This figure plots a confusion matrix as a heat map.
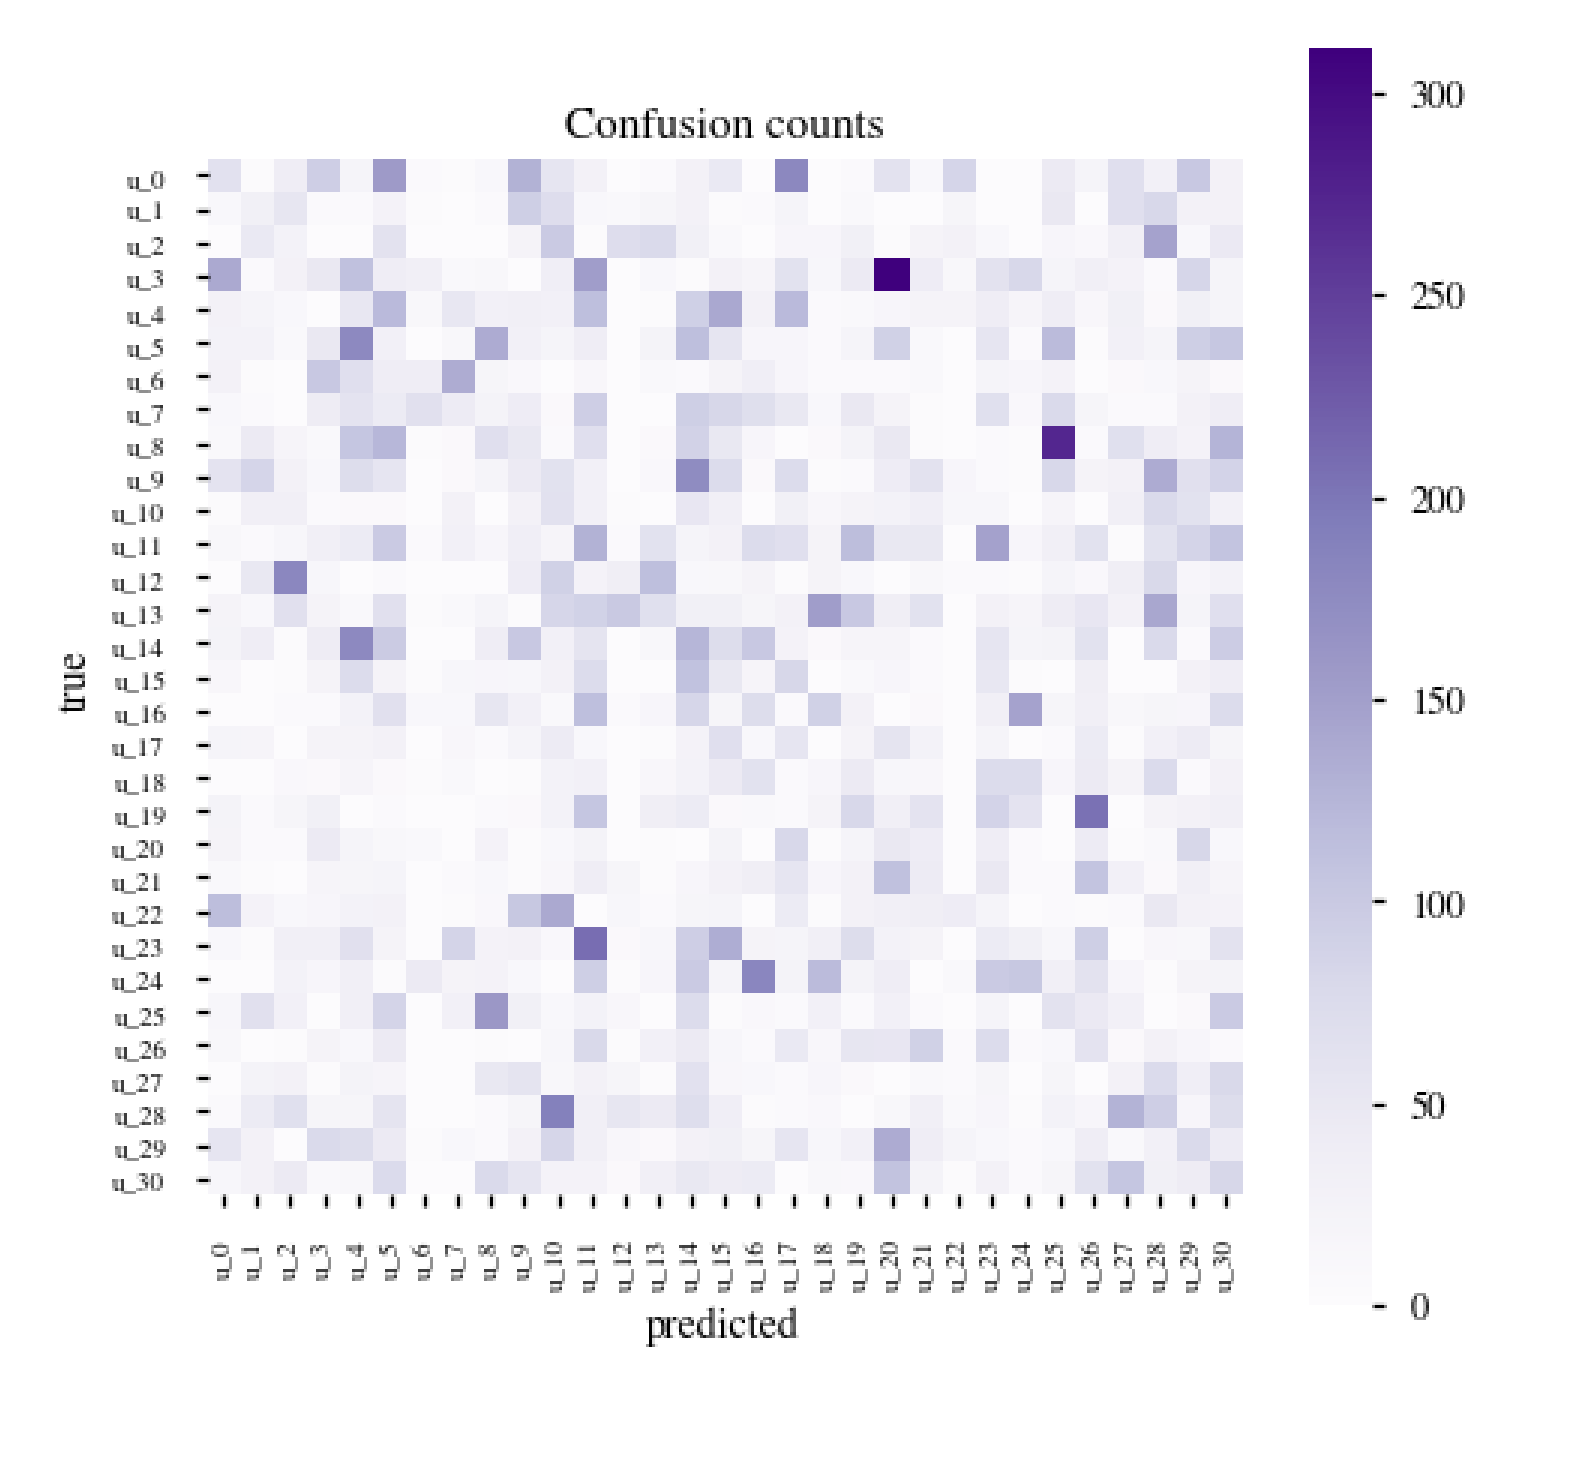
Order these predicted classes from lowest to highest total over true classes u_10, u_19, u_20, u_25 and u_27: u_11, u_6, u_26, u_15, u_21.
u_6, u_15, u_21, u_11, u_26
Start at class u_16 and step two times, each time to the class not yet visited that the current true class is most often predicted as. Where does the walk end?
u_18
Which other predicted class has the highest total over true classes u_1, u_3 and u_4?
u_20
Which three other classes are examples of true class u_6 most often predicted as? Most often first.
u_7, u_3, u_4
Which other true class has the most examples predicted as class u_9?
u_0
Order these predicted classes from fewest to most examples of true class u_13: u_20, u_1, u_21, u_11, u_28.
u_1, u_20, u_21, u_11, u_28
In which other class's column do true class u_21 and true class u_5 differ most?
u_4
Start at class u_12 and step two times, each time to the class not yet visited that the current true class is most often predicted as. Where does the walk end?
u_28
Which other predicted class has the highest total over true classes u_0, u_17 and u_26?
u_5
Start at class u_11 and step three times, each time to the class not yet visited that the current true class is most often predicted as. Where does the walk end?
u_14
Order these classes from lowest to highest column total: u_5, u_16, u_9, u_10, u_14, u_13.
u_13, u_16, u_9, u_10, u_5, u_14
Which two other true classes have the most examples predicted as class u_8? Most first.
u_25, u_5
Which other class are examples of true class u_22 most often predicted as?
u_10
